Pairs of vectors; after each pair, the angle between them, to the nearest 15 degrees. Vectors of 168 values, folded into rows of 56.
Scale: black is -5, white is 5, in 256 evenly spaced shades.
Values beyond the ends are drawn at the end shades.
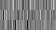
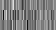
45 degrees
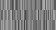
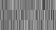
135 degrees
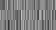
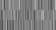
90 degrees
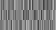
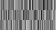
15 degrees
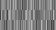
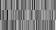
45 degrees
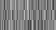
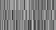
30 degrees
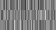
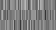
150 degrees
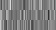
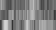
105 degrees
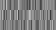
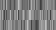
30 degrees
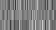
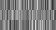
30 degrees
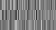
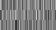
135 degrees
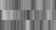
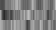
165 degrees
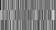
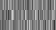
75 degrees
